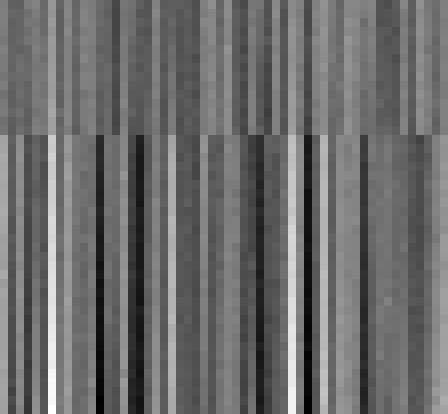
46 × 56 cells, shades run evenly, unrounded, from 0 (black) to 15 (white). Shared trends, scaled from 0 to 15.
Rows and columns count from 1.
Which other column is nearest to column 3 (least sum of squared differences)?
43
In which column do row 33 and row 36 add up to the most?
7
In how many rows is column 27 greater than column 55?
15
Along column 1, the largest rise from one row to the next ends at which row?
16
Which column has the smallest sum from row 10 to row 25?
39
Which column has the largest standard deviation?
13
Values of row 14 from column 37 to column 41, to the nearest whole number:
9 7 4 7 8
